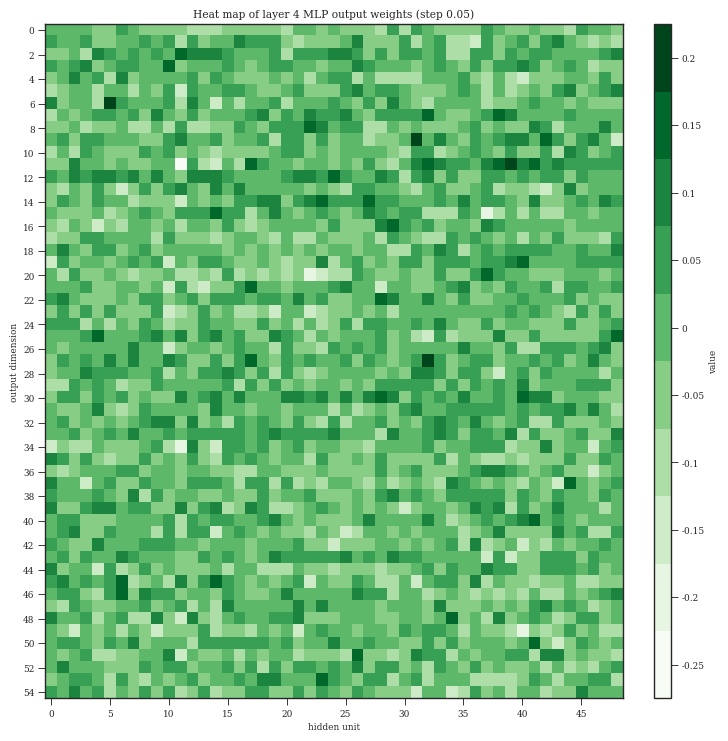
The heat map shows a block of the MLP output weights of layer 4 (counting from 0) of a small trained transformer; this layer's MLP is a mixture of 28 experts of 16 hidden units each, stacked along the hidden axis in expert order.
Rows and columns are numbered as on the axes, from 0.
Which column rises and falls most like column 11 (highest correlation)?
14
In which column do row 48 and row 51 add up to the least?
11
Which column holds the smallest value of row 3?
46
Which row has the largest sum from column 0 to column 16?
12
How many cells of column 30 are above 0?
10
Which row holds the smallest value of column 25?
41
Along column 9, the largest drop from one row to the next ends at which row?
49
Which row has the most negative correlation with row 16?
45
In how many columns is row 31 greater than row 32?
17
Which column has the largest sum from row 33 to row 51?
0
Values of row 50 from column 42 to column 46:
-0.05 -0.15 -0.05 0.05 0
